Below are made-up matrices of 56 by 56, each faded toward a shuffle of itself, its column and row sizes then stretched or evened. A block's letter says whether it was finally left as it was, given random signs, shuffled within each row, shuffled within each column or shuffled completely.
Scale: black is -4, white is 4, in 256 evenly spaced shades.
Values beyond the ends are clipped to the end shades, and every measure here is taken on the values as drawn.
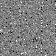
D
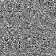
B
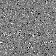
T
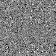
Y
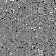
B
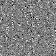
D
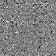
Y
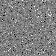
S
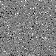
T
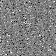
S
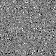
T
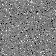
S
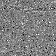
T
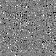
B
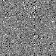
Y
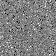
S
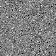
D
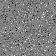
S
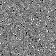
S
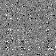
Y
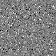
T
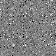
Y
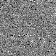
T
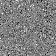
S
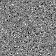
T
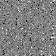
D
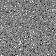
T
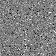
S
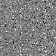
D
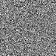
Y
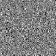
B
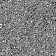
S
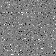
T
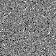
D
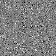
Y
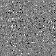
Y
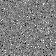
S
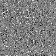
Y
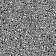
S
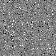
Y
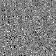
B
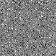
Y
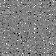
B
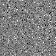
D
